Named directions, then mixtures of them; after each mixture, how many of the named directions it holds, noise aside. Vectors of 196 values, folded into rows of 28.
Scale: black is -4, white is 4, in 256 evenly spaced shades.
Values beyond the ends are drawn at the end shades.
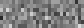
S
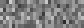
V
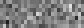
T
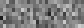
three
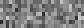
two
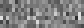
three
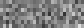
two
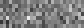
two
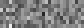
three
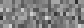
one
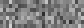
three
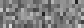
three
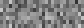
three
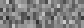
one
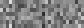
three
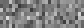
two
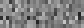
three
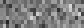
one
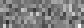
two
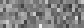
three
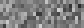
three
